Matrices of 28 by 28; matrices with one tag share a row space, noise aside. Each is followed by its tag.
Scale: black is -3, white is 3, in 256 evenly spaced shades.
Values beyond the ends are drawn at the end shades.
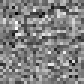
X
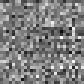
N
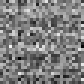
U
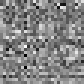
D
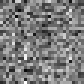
X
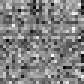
U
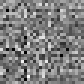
D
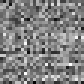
D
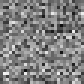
N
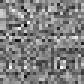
D
